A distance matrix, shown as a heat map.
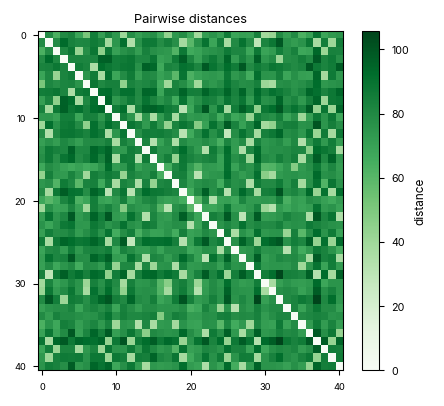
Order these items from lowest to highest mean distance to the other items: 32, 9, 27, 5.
5, 27, 9, 32
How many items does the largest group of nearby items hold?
8
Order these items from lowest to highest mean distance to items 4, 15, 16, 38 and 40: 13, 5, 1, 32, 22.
13, 5, 22, 32, 1
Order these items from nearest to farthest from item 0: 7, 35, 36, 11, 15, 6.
11, 6, 35, 36, 15, 7
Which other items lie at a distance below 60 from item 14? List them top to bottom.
22, 27, 36, 40
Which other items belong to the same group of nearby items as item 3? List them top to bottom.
32
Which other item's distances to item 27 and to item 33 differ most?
22
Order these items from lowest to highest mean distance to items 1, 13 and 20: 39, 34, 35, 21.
35, 39, 21, 34
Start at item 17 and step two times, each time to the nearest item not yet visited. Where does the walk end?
31
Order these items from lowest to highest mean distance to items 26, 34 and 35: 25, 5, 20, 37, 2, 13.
13, 20, 5, 2, 25, 37
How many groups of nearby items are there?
10
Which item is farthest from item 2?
37
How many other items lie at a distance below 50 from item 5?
3
